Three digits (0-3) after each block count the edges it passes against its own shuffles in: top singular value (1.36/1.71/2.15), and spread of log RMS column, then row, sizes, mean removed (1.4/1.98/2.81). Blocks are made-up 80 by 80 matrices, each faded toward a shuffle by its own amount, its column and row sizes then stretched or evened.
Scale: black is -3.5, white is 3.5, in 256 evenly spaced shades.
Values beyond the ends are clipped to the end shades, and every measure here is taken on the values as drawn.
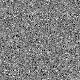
0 0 1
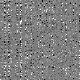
2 3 1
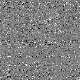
2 1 2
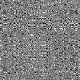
3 0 2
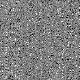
2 2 0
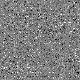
1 1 1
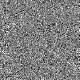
1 1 1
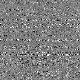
2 1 3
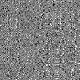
2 1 0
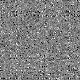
2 1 1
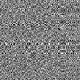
3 1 2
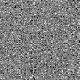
3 1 0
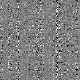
2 3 2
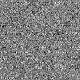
1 0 2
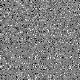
2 1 2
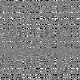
3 2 3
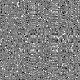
3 0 0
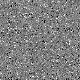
1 1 1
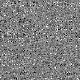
1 1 2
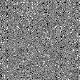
1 2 1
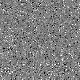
2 0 0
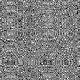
3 0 0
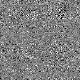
0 1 3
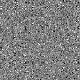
2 1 0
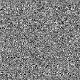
1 0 2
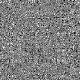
2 1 1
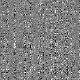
1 3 2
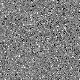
0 1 0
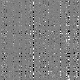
3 3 2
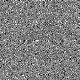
2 0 1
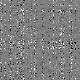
0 3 2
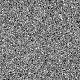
1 0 0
